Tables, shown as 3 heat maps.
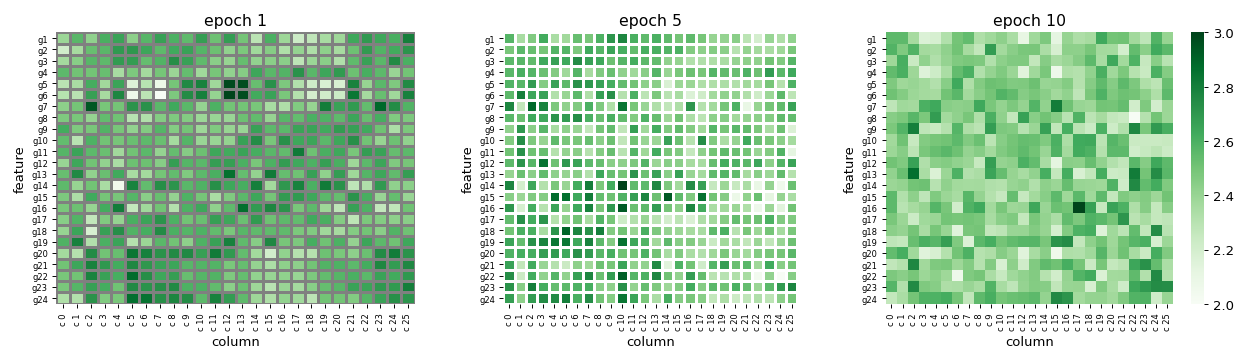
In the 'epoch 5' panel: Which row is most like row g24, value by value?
g19
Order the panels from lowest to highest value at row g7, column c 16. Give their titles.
epoch 1, epoch 10, epoch 5
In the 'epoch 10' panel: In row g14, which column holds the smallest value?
c 21
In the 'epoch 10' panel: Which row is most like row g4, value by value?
g20
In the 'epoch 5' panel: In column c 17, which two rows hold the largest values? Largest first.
g15, g10
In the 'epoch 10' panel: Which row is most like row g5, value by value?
g6
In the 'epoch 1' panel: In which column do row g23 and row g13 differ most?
c 15
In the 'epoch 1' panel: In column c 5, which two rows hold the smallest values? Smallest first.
g6, g5
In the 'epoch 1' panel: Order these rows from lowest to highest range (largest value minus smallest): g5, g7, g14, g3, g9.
g9, g3, g7, g14, g5
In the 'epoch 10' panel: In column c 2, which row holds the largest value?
g13
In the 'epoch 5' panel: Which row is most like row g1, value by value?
g2
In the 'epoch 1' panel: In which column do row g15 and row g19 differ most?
c 1
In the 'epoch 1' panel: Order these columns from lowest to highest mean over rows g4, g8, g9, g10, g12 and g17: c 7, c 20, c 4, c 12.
c 4, c 12, c 7, c 20
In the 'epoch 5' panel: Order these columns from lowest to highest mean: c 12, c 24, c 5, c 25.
c 24, c 25, c 12, c 5
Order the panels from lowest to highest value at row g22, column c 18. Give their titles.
epoch 5, epoch 1, epoch 10
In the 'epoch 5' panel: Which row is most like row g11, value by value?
g9
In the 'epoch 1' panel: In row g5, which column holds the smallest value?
c 7
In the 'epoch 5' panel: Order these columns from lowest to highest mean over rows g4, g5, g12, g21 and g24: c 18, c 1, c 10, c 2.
c 18, c 1, c 10, c 2
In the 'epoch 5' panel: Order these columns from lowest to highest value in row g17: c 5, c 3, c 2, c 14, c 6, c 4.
c 14, c 4, c 5, c 6, c 2, c 3
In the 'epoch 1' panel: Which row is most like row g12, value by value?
g11
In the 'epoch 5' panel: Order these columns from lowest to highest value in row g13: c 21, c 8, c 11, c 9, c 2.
c 21, c 2, c 9, c 8, c 11
